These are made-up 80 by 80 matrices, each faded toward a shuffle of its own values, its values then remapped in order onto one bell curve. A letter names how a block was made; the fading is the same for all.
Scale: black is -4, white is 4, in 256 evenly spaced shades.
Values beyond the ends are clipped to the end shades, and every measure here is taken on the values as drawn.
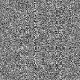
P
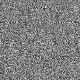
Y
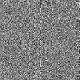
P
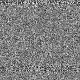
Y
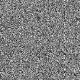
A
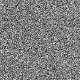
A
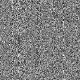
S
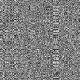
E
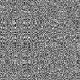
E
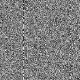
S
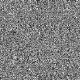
A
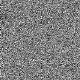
S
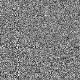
A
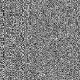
P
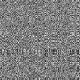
E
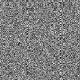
P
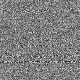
Y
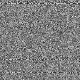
Y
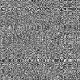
E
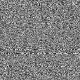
Y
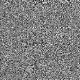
A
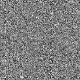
A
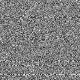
Y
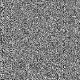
S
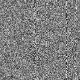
S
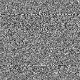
Y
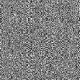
P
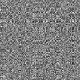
E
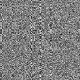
P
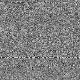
Y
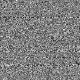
Y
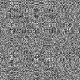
E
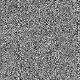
S
